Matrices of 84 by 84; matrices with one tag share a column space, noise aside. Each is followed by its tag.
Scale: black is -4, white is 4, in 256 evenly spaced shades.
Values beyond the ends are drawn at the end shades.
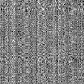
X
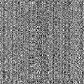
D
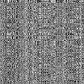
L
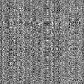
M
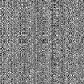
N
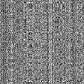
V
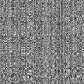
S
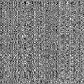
D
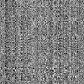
S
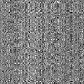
V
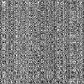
D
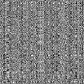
D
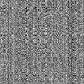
N
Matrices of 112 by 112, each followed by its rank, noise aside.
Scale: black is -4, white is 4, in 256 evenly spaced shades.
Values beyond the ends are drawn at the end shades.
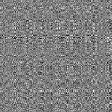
six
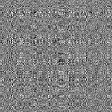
six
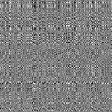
three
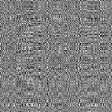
four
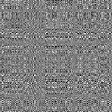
four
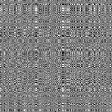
three
